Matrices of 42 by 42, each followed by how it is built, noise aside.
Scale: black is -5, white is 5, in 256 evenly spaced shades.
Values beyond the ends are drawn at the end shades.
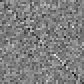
diagonal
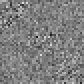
block diagonal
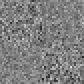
block diagonal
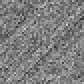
Hankel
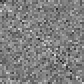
diagonal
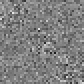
block diagonal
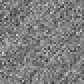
Hankel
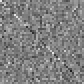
diagonal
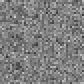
repeating rows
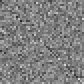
diagonal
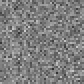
repeating rows
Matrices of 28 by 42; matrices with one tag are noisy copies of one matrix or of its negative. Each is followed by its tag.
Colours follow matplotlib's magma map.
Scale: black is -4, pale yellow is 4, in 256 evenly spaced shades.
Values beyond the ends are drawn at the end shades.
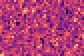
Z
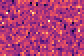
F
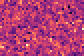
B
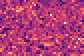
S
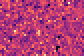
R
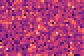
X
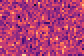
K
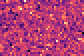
S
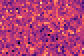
K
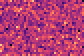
S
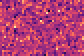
R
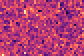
Z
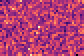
X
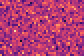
R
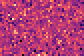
R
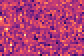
S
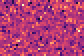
F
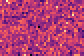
X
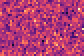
Z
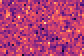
K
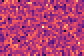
F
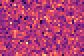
R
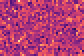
F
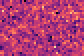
B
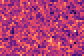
B
